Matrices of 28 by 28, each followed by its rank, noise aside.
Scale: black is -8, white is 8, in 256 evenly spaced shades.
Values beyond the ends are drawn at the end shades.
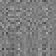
three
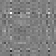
two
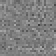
six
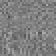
four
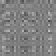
two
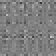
three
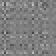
two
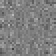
six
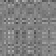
two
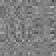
three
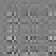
two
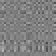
two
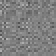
three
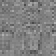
four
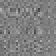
three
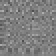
four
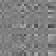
two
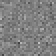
six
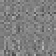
four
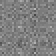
four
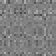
three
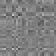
three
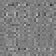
four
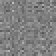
four
